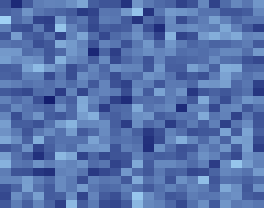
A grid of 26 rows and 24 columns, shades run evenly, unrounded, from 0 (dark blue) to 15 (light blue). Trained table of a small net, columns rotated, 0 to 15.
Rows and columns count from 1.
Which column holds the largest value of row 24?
21
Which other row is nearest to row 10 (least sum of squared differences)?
24
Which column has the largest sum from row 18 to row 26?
13
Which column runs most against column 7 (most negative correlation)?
3
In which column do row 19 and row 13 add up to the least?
5
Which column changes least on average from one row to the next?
23
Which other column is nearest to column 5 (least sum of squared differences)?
11
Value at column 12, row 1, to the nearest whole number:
2
